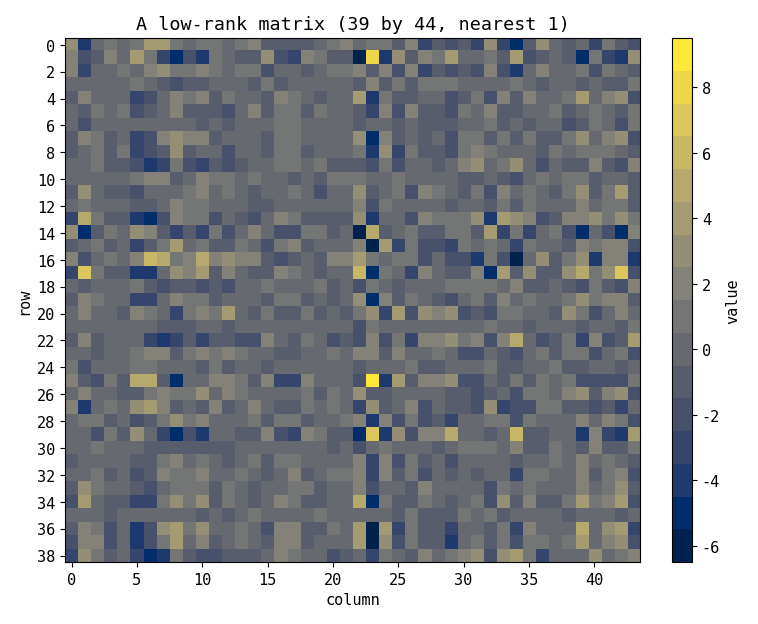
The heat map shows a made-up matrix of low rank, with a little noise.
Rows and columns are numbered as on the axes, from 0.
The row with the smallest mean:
14
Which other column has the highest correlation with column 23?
5
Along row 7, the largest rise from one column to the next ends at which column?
24
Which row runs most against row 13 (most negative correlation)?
27
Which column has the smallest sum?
23
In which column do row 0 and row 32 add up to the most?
7
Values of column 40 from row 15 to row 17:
1 -4 1
